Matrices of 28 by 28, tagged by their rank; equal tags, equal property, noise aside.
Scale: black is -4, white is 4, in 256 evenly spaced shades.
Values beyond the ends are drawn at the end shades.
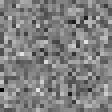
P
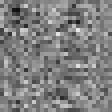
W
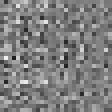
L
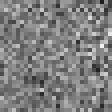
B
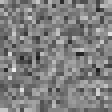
B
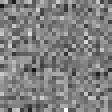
B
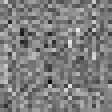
L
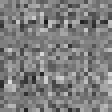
L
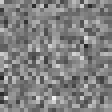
W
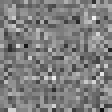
P
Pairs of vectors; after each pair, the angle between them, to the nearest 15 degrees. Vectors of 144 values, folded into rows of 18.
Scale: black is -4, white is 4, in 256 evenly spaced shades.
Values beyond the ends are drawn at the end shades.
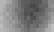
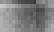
30 degrees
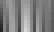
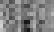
135 degrees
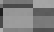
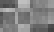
75 degrees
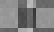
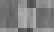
165 degrees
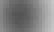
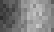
75 degrees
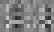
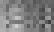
135 degrees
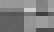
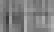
60 degrees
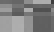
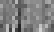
90 degrees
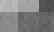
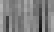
75 degrees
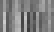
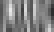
90 degrees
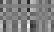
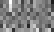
120 degrees
